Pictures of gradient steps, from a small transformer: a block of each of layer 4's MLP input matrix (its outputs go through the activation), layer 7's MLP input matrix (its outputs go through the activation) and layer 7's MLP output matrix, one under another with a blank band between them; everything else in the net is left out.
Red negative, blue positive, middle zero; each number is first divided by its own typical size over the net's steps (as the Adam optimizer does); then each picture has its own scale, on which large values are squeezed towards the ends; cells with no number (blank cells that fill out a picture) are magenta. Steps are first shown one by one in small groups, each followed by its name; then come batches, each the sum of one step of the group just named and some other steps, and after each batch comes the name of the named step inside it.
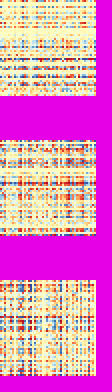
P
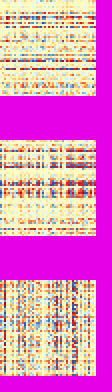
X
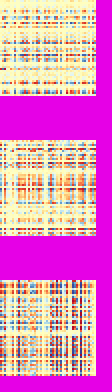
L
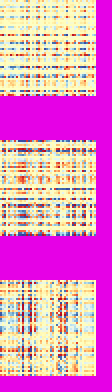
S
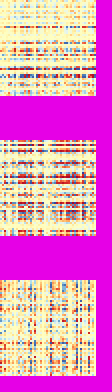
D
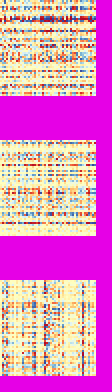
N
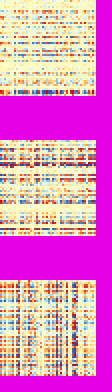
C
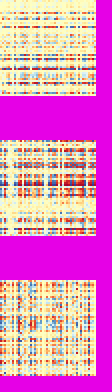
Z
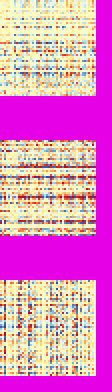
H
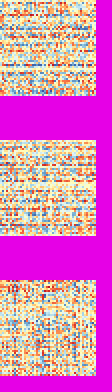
C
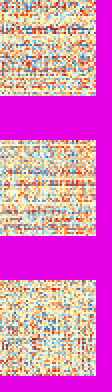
Z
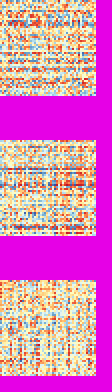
Z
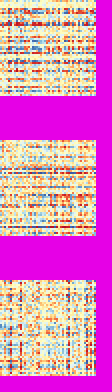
H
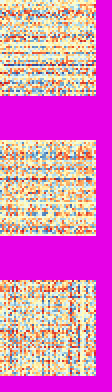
X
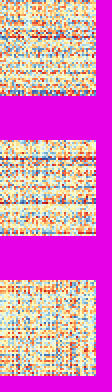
C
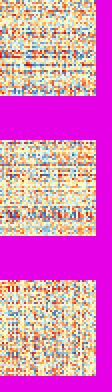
C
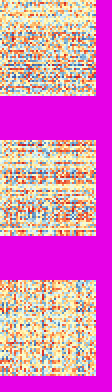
D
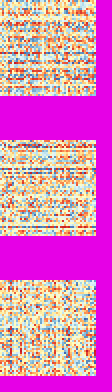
D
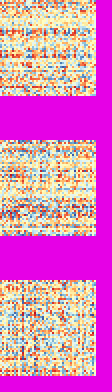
S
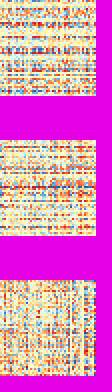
X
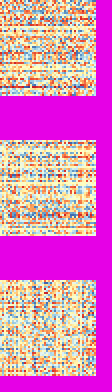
N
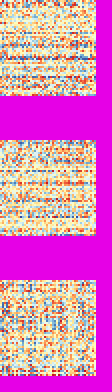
P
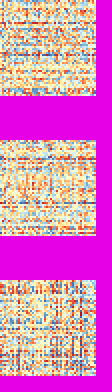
L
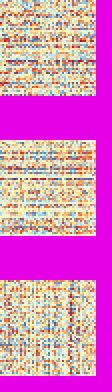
X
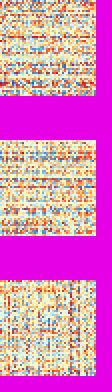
X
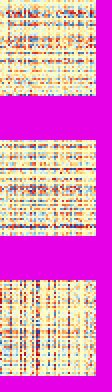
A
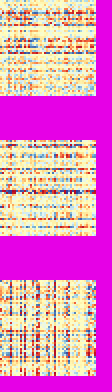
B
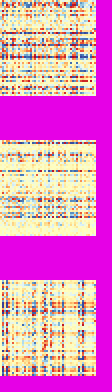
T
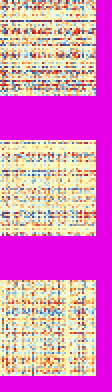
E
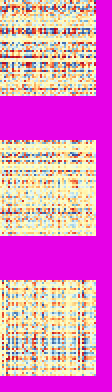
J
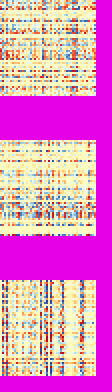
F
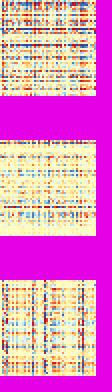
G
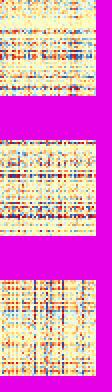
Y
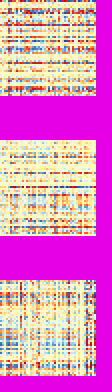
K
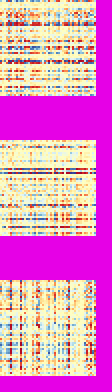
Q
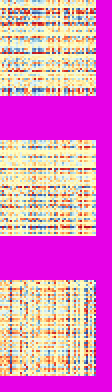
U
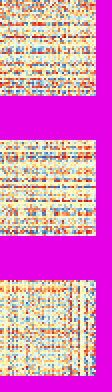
U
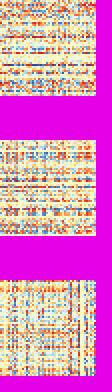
U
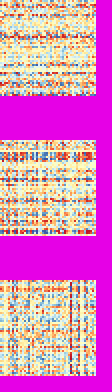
B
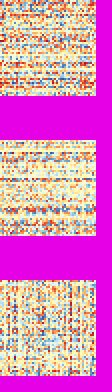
G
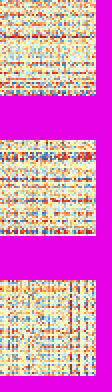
A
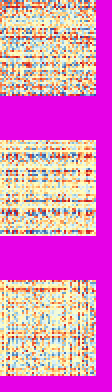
J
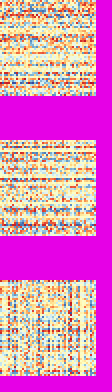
A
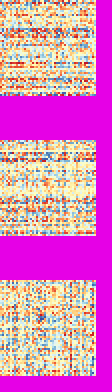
G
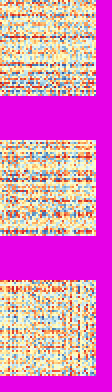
Y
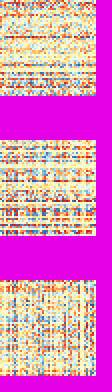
A
